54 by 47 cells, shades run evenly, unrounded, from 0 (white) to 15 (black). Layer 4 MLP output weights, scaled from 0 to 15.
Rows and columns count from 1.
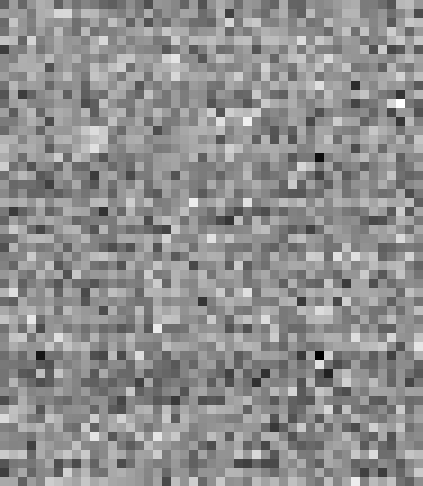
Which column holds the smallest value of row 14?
28
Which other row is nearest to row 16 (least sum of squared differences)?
9
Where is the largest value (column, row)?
36, 40
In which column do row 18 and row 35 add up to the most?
12
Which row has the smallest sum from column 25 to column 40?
5
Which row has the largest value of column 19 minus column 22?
54
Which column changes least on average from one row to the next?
21
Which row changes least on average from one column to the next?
17
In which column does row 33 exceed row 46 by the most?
45
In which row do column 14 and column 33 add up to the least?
7
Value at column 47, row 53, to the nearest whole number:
3
